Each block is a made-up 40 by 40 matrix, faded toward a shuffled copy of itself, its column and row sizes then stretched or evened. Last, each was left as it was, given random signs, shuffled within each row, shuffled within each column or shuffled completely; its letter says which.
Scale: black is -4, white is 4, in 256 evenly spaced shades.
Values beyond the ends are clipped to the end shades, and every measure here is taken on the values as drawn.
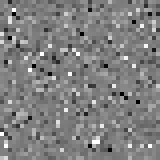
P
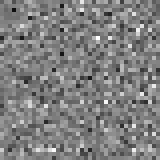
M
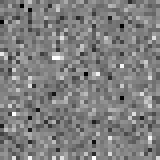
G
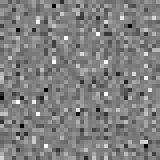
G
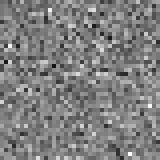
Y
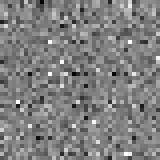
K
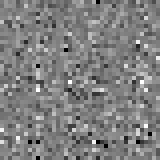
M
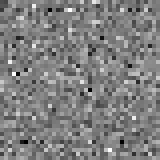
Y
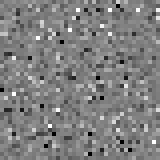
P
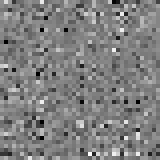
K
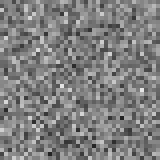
P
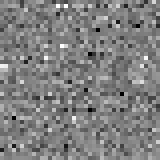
Y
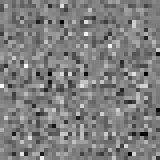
M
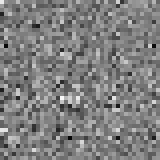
M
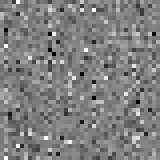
G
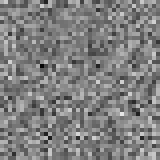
K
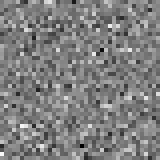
Y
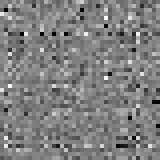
K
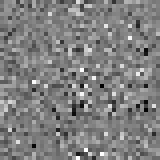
M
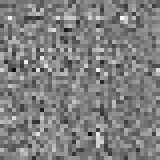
M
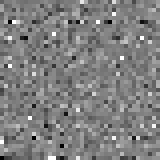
Y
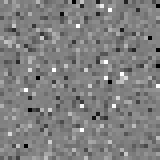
P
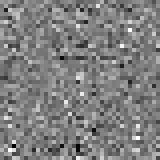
K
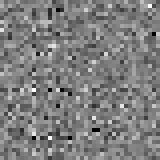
M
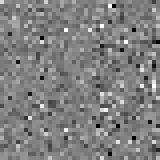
G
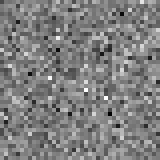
P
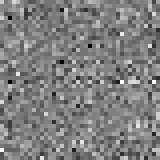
K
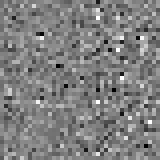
G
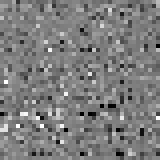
M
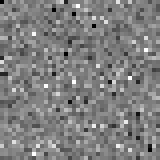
P
